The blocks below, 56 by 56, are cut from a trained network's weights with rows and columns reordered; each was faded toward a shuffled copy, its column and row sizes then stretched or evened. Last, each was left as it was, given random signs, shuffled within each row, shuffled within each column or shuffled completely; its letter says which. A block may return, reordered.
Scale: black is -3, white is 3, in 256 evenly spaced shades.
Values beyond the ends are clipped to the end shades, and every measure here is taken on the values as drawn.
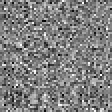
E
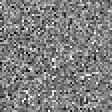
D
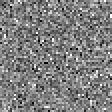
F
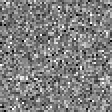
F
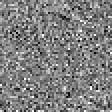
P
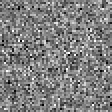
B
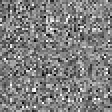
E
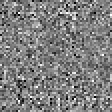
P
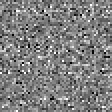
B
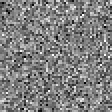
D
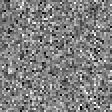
D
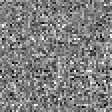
P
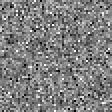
F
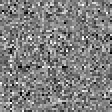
P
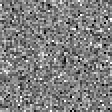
F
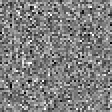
P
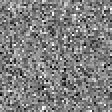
D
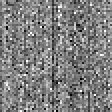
D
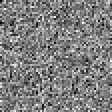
D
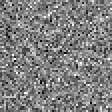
F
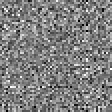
E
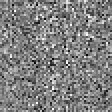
D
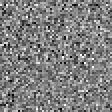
B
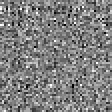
E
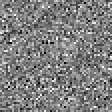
B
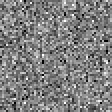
D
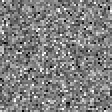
F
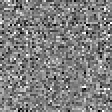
P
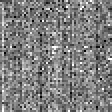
E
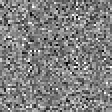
P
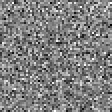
B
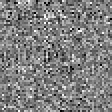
E
